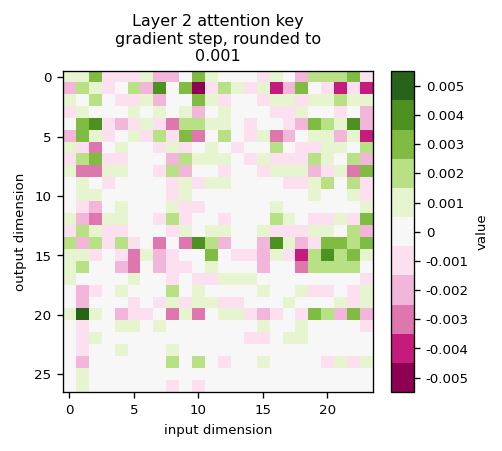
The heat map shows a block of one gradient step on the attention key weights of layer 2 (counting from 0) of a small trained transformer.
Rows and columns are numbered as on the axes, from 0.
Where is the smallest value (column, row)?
10, 1
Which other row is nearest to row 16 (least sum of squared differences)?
15
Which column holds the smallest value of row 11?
2
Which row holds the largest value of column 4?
14
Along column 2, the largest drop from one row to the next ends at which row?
8
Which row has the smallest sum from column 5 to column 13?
16
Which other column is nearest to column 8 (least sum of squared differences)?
4
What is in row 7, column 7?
0
